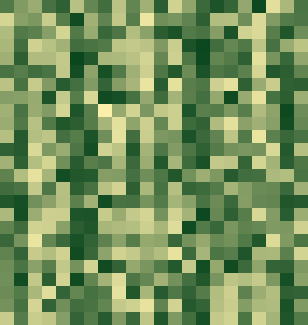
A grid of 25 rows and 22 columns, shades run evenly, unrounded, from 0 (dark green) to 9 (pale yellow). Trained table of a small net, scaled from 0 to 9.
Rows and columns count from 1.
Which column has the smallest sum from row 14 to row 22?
6
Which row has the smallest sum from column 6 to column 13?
14
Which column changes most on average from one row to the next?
13
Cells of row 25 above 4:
11
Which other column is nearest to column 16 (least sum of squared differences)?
1
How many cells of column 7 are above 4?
7
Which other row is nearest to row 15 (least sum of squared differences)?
12
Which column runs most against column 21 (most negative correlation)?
19
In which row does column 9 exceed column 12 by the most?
23
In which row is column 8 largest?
9
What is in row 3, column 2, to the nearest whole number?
3
